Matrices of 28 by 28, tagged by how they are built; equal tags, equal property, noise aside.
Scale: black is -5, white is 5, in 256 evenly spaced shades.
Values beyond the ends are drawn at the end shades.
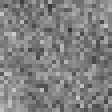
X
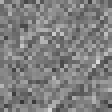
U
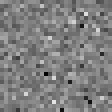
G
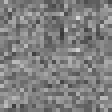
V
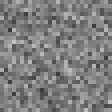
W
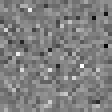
G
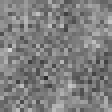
X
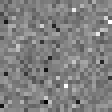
G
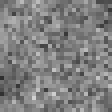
X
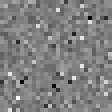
G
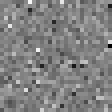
G
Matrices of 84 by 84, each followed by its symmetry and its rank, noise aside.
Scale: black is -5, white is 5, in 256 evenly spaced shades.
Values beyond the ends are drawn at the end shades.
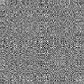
symmetric, rank five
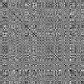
symmetric, rank four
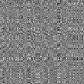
antisymmetric, rank four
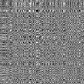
no symmetry, rank three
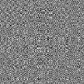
no symmetry, rank five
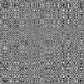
no symmetry, rank three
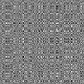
no symmetry, rank three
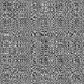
no symmetry, rank five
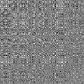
symmetric, rank four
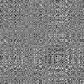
symmetric, rank five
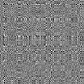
no symmetry, rank five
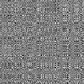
antisymmetric, rank four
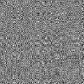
no symmetry, rank five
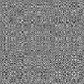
symmetric, rank four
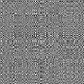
no symmetry, rank four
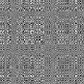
symmetric, rank three
